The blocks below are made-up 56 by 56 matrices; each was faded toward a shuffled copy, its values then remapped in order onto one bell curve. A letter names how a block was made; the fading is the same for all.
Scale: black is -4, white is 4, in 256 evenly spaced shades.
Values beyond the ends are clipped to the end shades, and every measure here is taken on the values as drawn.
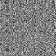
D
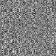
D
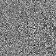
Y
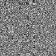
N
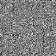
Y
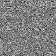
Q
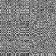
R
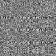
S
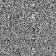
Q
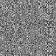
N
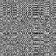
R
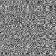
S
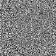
Y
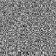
S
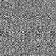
S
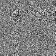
Y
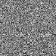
Q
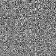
Y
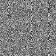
Y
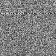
Q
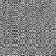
R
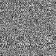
N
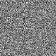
N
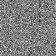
Y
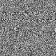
Q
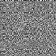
S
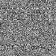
Q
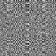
R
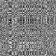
R
